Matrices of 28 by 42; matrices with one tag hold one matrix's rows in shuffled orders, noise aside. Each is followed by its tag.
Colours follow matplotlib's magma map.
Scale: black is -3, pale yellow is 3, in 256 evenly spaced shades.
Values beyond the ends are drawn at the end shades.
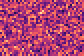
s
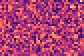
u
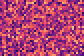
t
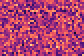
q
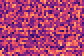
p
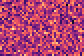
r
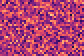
t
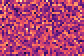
u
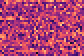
p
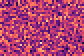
s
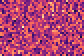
r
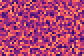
q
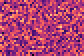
s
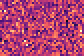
r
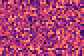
q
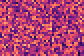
u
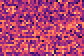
p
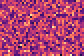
q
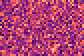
r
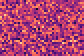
u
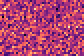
s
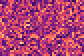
q
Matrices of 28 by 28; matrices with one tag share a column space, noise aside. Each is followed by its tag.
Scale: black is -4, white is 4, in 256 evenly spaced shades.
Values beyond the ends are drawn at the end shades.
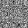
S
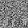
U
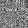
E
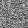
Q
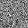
U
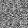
Q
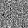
U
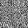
S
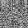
E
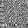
S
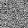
Q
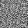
Q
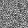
Q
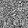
U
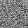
Q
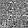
U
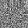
E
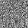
U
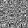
S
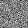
Q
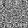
S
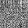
E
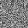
Q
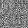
Q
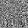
U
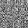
E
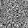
S
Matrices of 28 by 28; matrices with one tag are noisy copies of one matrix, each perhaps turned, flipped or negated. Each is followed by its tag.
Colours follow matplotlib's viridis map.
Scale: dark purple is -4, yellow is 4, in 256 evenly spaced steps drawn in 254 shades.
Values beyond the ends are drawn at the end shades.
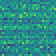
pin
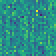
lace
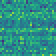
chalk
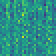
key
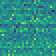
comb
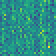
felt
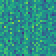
comb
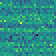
comb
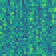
key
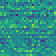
lace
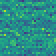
lace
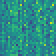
lace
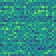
felt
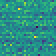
pin
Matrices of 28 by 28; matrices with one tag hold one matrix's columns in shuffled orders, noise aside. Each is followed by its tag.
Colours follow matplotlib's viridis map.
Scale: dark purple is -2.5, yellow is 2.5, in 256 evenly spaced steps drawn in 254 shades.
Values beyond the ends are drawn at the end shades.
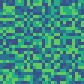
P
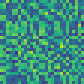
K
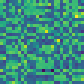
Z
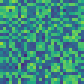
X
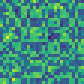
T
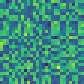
K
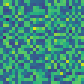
P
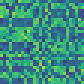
T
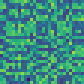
K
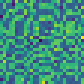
K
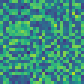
K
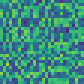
T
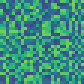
K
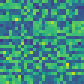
K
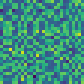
K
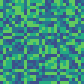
Z
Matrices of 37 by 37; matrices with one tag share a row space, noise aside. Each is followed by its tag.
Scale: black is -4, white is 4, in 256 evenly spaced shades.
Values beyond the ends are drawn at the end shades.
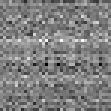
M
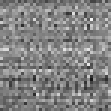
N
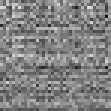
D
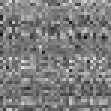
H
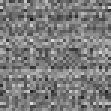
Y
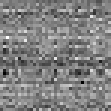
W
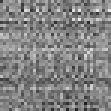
N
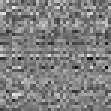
D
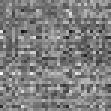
H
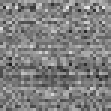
H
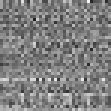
N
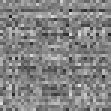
H
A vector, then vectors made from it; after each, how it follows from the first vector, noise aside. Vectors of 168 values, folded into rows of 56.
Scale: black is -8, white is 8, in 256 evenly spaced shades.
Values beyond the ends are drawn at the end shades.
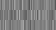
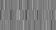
partly zeroed.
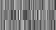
scaled up.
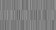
negated, shrunk.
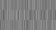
reversed, shrunk.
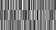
scaled up.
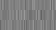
reversed, shrunk.
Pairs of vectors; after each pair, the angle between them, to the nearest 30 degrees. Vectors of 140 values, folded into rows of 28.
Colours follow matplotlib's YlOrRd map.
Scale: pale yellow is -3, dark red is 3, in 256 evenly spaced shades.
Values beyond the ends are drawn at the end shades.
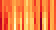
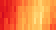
90 degrees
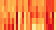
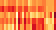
150 degrees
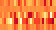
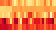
60 degrees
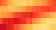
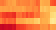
60 degrees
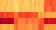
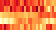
150 degrees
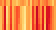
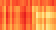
150 degrees
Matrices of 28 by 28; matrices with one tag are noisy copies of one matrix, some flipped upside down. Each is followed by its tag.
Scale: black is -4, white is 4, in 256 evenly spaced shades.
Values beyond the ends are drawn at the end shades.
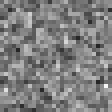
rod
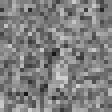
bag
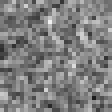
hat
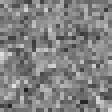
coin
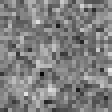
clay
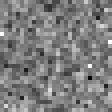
hat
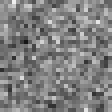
hat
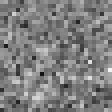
clay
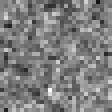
hat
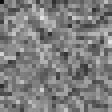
clay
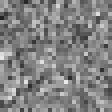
coin
